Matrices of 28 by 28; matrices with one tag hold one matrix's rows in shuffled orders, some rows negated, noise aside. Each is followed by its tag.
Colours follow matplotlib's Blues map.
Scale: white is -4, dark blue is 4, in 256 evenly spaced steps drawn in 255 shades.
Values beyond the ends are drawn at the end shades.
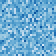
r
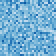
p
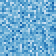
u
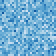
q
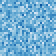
r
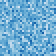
u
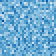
q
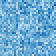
p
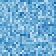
p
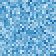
u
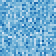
r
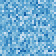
p
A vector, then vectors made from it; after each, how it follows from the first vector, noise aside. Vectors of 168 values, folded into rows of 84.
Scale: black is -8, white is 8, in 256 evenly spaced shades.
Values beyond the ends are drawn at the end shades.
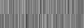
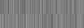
negated, shrunk.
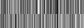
reversed, scaled up.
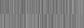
negated, shrunk.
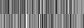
negated, scaled up.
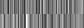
negated, scaled up.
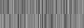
negated.
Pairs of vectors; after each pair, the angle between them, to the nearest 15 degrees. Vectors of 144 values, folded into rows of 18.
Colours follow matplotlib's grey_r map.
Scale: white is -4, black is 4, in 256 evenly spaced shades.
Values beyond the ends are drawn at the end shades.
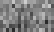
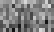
15 degrees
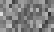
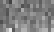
105 degrees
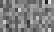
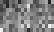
105 degrees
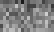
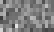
90 degrees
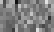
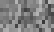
105 degrees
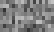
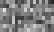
165 degrees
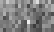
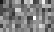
105 degrees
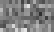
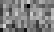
150 degrees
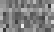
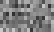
60 degrees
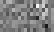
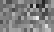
150 degrees
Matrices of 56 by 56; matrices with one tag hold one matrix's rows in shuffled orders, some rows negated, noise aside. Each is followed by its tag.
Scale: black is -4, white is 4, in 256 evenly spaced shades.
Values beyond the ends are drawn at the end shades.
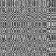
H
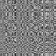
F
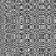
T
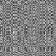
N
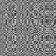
F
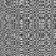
T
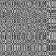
H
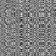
T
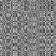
N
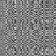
F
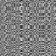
T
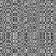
N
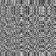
T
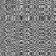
T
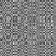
N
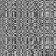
F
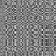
F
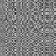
F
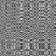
T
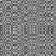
N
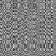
N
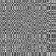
H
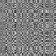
F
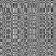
N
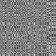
H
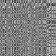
H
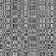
N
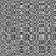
T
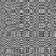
T
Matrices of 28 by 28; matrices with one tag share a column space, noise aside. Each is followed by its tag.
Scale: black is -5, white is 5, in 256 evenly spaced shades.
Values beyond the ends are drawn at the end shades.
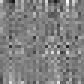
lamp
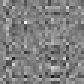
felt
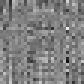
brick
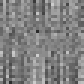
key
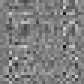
felt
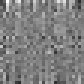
lamp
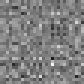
felt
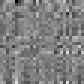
lamp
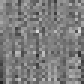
key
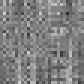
key
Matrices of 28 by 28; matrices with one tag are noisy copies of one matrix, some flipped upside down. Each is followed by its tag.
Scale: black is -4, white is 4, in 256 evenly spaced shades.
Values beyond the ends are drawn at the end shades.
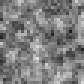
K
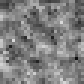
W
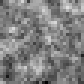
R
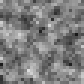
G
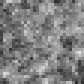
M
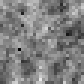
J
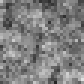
R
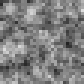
G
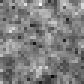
R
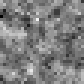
G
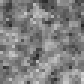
R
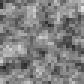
G
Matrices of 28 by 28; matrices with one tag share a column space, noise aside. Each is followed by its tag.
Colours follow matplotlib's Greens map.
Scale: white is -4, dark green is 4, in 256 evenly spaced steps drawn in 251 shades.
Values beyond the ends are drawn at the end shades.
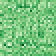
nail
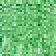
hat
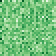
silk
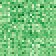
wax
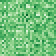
wax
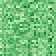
wax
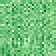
hat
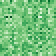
silk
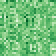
silk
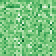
wax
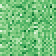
wax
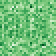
nail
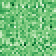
nail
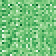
hat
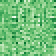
silk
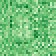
nail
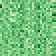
wax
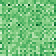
hat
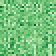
hat
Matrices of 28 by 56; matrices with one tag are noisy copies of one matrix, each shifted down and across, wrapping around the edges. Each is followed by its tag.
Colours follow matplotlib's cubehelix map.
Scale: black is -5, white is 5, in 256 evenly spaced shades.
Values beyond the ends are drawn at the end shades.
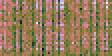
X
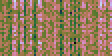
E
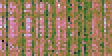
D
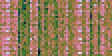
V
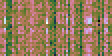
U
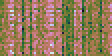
V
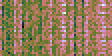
V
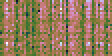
D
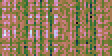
E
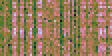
E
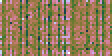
X
